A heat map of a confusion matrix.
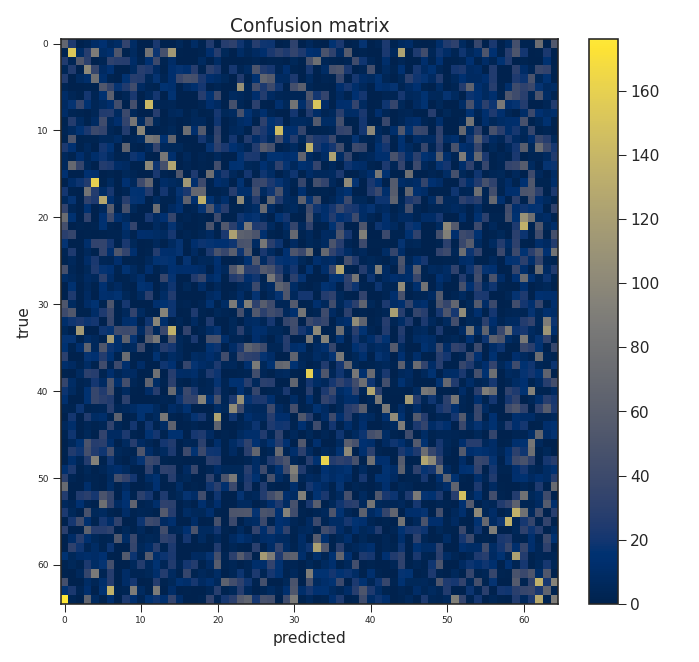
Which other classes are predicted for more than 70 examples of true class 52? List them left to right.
31, 46, 60
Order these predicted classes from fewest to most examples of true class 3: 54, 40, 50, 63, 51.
50, 54, 51, 63, 40
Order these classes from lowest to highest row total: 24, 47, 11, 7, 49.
49, 11, 7, 47, 24
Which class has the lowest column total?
15
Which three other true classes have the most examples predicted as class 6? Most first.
63, 34, 19
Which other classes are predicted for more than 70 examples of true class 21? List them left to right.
24, 50, 60
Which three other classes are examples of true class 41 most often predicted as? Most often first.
45, 23, 18
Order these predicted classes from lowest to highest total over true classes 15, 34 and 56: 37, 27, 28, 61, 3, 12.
37, 28, 27, 61, 3, 12
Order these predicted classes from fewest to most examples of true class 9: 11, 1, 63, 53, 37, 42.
37, 63, 1, 42, 11, 53
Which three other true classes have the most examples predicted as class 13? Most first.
31, 43, 54
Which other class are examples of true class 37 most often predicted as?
25
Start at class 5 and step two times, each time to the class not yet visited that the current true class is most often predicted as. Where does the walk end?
26
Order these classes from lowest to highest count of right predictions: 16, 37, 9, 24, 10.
24, 37, 9, 10, 16
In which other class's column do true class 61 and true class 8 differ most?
4
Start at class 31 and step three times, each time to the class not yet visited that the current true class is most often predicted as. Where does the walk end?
60
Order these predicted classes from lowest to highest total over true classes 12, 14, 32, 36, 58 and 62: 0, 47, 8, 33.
47, 0, 8, 33
